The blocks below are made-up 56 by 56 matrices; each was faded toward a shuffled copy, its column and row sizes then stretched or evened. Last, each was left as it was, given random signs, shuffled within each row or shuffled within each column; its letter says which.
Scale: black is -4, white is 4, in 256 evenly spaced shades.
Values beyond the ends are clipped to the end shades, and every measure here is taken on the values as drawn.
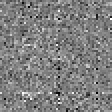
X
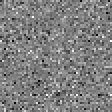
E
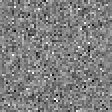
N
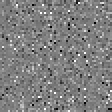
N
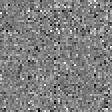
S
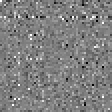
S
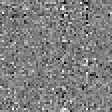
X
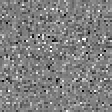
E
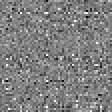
S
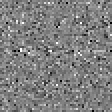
E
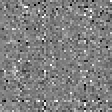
S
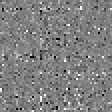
X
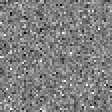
N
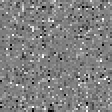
X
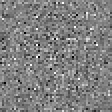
X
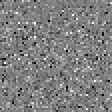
E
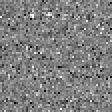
E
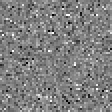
E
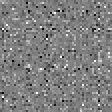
S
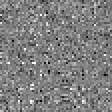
S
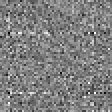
S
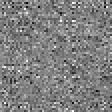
S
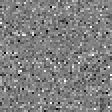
E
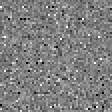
E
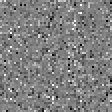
N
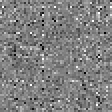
X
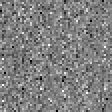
N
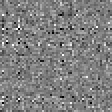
S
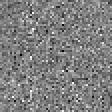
N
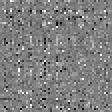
S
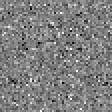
E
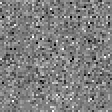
X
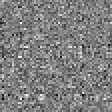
S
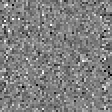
N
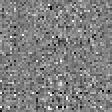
S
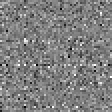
X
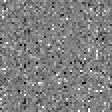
N
